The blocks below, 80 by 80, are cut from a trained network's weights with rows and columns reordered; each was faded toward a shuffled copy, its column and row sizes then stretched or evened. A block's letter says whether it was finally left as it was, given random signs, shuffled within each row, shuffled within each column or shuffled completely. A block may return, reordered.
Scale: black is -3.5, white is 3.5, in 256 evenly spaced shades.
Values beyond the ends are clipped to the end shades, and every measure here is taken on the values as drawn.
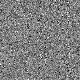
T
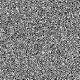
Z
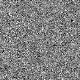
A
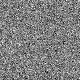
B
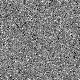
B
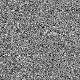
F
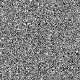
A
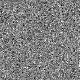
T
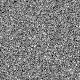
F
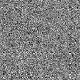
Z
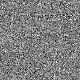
F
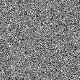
T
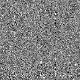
A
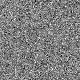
B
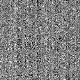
Z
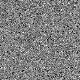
F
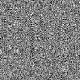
Z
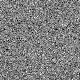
B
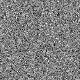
F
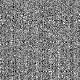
Z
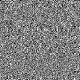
Z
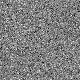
B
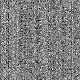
Z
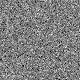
B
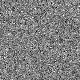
B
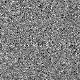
F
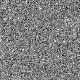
F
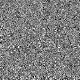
A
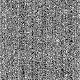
T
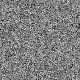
B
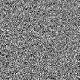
Z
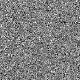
Z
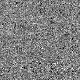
A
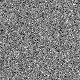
B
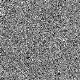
T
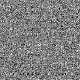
Z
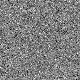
B
